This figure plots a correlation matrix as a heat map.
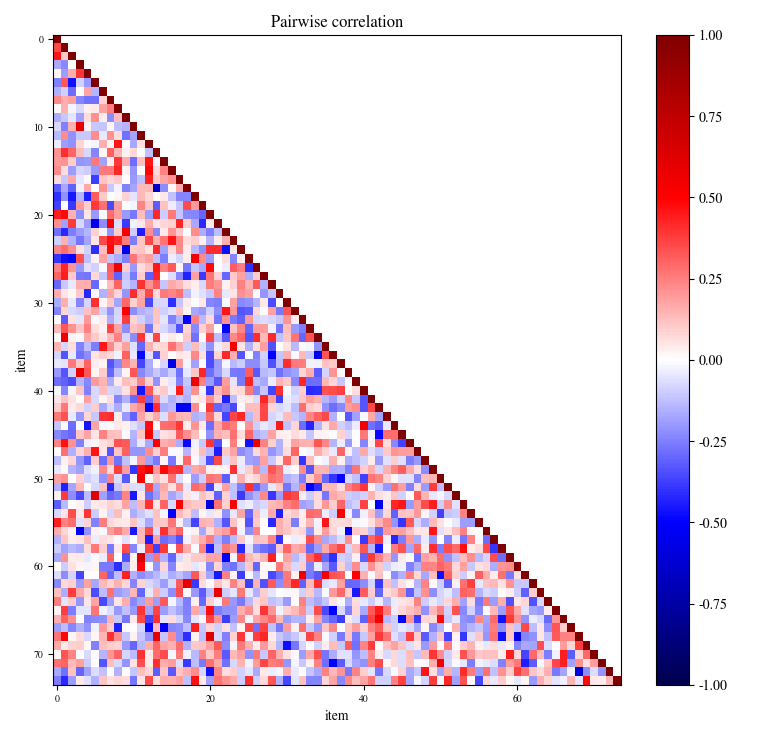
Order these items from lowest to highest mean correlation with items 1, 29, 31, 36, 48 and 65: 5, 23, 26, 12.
12, 26, 23, 5
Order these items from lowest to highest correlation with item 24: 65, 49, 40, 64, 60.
64, 60, 49, 40, 65
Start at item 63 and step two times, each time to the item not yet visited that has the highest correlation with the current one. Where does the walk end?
7
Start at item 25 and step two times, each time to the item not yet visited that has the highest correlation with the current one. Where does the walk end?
39
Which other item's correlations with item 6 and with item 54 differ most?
15
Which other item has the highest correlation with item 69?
73
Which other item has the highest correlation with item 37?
54
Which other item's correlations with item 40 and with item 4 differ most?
44
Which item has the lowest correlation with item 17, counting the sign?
13
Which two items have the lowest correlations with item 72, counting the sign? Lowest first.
68, 20
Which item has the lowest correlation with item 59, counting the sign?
22
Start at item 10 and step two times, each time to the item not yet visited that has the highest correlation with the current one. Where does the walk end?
38
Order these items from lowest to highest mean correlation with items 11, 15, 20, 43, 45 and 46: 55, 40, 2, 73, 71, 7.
40, 2, 73, 55, 71, 7
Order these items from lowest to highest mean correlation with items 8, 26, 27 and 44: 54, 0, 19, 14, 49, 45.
19, 54, 45, 0, 49, 14
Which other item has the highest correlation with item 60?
11
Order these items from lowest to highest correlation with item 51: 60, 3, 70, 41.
70, 41, 3, 60
